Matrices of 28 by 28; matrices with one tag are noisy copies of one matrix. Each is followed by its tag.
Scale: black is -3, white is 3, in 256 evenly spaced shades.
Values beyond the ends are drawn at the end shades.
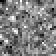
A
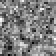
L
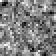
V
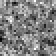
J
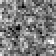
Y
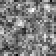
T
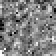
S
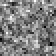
J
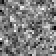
A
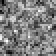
A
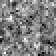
J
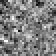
A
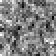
Y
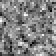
L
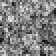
J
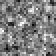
T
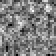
T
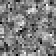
T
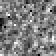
S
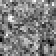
J
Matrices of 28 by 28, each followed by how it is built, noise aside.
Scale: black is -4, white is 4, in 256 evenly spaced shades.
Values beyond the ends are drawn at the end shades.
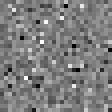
sparse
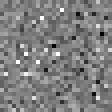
sparse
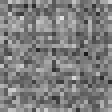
blocks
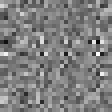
low rank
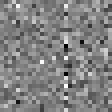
uneven columns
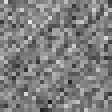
Hankel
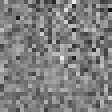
upper triangular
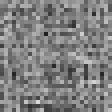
blocks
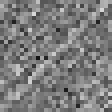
Hankel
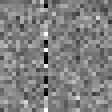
uneven columns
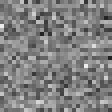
blocks
